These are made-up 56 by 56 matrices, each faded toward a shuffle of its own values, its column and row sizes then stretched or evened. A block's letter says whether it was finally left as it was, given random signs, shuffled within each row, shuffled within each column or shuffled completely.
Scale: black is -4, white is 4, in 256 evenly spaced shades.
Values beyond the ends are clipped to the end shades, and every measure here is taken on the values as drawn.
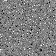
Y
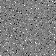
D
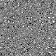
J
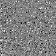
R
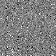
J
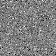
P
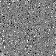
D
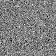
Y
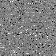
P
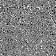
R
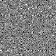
J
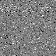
P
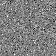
Y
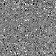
J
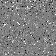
P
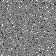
Y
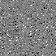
J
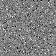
Y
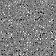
J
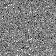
Y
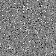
D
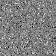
P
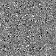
R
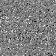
P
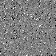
R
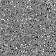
P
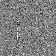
D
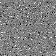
P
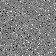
P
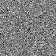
J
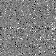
R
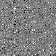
J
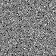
Y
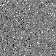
D
